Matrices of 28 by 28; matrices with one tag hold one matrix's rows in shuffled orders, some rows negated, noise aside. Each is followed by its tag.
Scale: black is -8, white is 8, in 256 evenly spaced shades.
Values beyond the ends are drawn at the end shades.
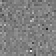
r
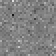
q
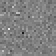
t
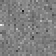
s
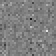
r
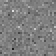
q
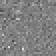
t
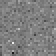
q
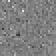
t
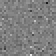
r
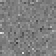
s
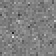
q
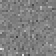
s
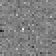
s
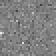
s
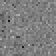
t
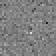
r
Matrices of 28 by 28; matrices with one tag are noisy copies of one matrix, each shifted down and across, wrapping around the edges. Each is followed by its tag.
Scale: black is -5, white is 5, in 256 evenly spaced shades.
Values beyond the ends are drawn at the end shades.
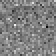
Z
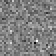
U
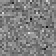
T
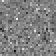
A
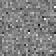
T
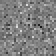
A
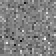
A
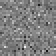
U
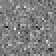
A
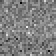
Z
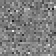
U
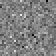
A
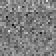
Z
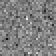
A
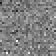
T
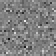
T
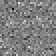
T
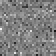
U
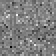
Z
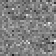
U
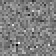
U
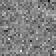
T
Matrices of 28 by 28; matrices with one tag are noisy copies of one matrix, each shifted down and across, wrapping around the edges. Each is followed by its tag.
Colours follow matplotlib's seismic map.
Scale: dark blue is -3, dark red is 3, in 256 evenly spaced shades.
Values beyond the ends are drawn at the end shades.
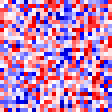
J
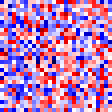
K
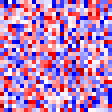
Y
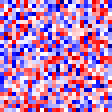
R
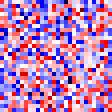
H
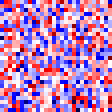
H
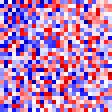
K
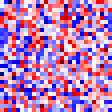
H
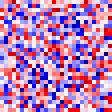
Y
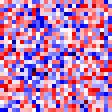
K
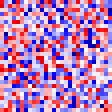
H
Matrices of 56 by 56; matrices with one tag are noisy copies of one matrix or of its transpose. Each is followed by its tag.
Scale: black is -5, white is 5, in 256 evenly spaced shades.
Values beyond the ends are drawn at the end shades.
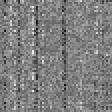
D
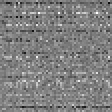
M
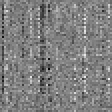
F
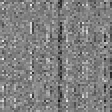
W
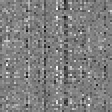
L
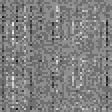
M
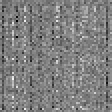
M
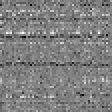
D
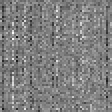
M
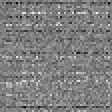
M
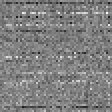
M
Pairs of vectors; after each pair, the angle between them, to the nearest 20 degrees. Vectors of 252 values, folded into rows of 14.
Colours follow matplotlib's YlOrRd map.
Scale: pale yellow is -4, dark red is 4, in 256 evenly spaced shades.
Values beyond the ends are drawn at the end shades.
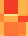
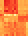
20 degrees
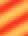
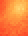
80 degrees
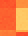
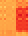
160 degrees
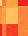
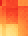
140 degrees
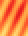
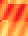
40 degrees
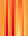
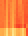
120 degrees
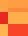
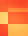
160 degrees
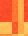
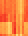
40 degrees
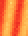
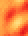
120 degrees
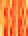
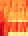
120 degrees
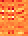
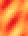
80 degrees
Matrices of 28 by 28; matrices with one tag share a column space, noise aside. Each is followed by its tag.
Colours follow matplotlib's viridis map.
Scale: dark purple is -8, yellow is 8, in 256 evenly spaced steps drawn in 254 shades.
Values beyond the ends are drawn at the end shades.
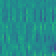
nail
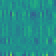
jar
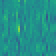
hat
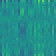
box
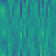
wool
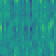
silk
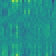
box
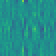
silk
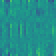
box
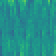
wool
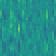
hat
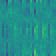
box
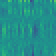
box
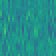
hat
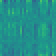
box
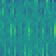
box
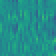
hat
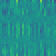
box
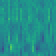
nail
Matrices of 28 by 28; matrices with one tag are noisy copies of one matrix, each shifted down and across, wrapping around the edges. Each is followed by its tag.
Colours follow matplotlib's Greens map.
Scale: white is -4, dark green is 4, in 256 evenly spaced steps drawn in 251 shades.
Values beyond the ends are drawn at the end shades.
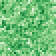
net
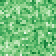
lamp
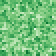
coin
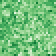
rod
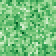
coin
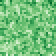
lamp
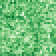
net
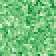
rod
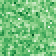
lamp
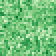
coin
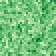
rod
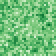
coin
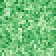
coin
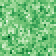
rod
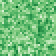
rod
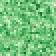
lamp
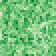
lamp
